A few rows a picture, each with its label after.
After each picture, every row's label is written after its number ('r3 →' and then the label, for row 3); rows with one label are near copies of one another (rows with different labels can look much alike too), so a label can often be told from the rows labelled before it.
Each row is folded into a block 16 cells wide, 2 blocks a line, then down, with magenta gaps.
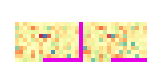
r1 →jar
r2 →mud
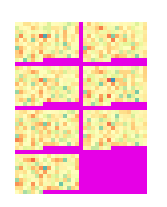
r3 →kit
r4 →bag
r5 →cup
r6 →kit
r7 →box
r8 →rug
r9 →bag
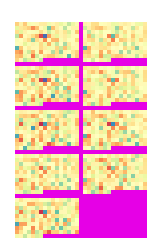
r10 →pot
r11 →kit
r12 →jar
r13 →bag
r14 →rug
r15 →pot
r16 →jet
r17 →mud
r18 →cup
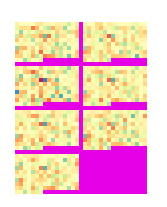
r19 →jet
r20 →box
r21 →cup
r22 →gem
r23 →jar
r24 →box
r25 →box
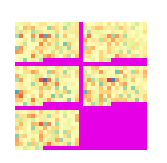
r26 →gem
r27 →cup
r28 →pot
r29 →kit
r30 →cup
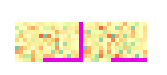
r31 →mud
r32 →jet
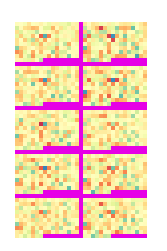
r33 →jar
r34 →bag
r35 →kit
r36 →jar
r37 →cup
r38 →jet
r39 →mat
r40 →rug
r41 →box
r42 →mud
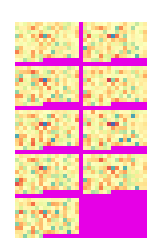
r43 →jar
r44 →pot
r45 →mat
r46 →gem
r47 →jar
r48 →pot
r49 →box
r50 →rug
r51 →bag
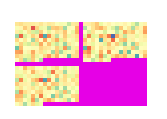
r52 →bag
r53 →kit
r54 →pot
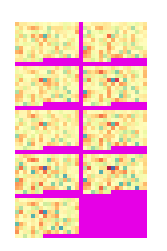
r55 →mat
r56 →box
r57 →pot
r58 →jar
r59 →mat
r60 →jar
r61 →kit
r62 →pot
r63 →cup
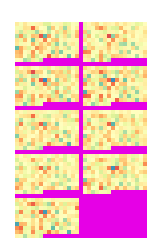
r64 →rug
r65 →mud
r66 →mat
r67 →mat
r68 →cup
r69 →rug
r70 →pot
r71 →jar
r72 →jar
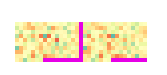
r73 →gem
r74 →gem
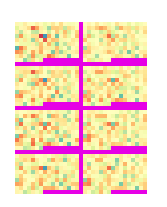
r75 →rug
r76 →mat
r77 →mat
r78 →jar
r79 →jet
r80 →box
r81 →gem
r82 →box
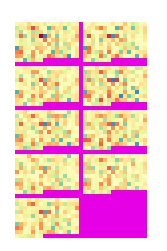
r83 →rug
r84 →pot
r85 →rug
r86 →jar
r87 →bag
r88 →jar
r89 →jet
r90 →rug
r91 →jar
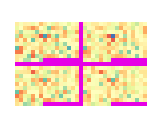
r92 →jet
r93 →kit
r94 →jet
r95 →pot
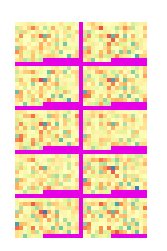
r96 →mud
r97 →bag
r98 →pot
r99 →box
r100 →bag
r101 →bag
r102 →cup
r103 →mat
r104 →mat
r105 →jet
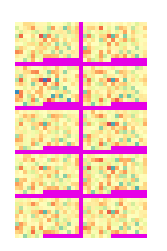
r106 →gem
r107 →bag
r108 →pot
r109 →pot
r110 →bag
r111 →pot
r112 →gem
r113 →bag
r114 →jet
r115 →jar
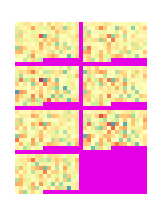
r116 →mud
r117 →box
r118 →cup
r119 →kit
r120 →jet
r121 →rug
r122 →bag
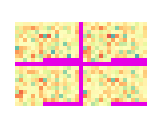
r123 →jar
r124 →bag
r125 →box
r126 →gem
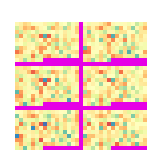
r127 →gem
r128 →box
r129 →bag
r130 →mud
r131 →kit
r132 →cup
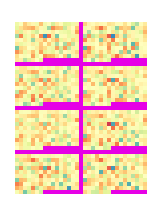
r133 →gem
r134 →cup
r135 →jet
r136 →jar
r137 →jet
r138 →jar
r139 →bag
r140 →mat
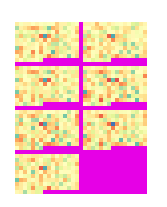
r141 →jar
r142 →cup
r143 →jar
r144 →jar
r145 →box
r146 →bag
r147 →cup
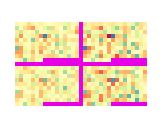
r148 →kit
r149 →cup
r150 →gem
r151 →bag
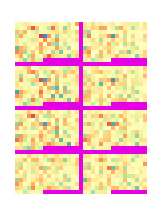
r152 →mud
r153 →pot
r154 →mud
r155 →kit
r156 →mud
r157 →jar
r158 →jet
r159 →cup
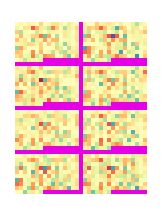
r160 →jet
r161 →jar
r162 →cup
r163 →box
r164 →jet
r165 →jet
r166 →rug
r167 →bag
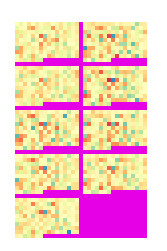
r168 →mud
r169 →cup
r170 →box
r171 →bag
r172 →box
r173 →gem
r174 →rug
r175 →jet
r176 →pot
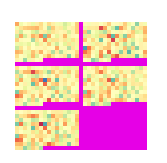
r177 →mat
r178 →jet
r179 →mat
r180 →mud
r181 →rug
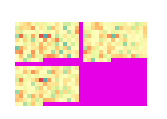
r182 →gem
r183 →gem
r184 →pot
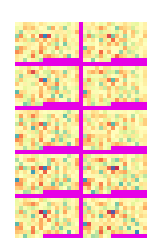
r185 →gem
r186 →rug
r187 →mud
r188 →bag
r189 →box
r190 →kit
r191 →kit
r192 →jar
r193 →rug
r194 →kit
